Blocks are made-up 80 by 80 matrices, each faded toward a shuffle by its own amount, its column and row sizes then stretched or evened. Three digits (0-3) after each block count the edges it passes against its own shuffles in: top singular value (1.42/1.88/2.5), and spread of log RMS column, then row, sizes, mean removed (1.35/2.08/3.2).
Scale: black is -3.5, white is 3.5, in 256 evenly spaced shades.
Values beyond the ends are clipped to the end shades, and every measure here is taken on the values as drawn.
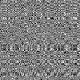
3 0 2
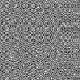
3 1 0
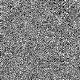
1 1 1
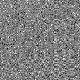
2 0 0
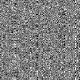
2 2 0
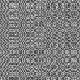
3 1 1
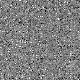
0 1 1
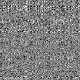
2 0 2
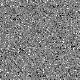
0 1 1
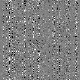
1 3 1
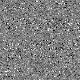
0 0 2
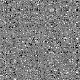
2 1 1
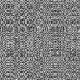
3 2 0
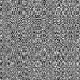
3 2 1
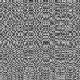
3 0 2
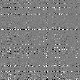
2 2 3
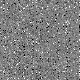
0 2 0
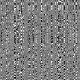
3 3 0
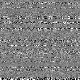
2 0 3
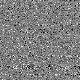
1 0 2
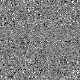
1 1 2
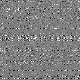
2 1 3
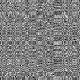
3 1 0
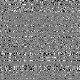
2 1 3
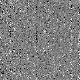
0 2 0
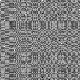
3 0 1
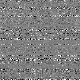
1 1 3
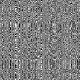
3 3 0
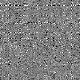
2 1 2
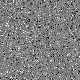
1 0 0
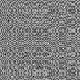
3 1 1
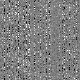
0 3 0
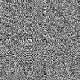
2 1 1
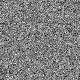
0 0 0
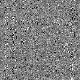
0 2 1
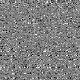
2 0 2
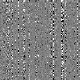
2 3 0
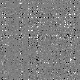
0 2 2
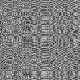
3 1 0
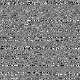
0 1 3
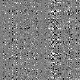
2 3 2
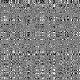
3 2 3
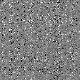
0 2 1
